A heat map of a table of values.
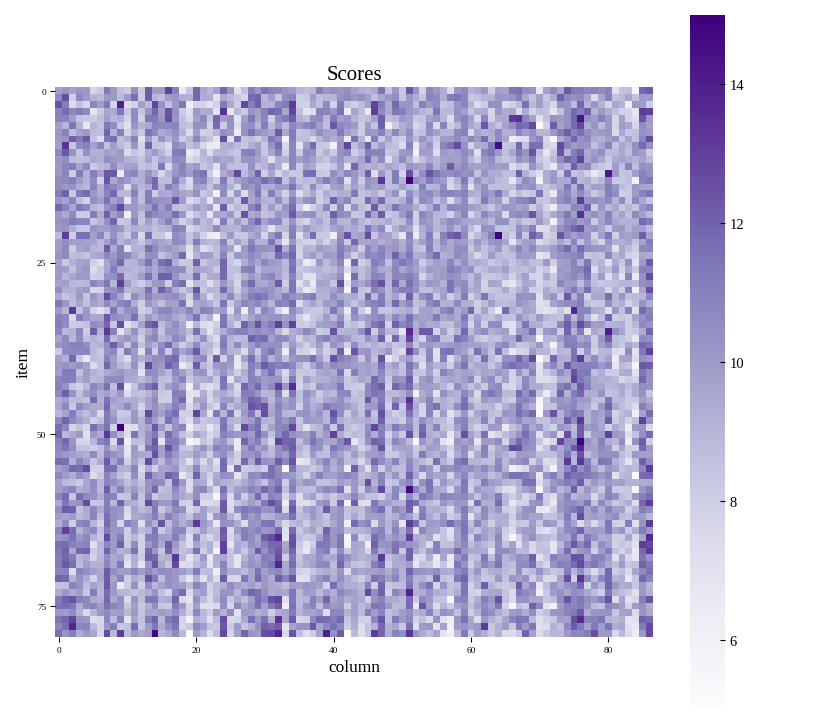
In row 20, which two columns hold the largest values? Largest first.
76, 75
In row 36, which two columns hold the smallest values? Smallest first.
70, 84
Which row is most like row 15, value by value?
59
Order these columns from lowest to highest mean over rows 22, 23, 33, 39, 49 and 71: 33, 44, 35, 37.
35, 44, 37, 33
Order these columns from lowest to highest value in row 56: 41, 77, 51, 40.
40, 41, 77, 51
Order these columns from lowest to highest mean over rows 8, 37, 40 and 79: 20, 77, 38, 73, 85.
38, 73, 20, 77, 85
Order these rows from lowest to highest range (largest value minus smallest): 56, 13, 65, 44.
44, 56, 65, 13
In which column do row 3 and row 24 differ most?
45
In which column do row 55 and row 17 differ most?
33
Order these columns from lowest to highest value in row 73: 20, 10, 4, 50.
4, 10, 20, 50
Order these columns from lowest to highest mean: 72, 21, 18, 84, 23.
84, 23, 72, 21, 18
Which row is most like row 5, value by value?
39
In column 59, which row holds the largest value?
50
